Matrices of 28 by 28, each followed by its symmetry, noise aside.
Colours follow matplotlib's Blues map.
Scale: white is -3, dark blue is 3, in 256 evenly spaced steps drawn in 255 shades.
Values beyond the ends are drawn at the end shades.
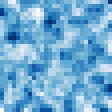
antisymmetric.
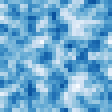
mirrored top to bottom.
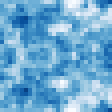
mirrored top to bottom.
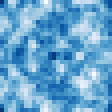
mirrored top to bottom.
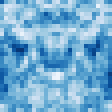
mirrored left to right.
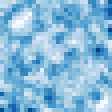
symmetric.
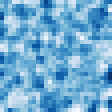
antisymmetric.
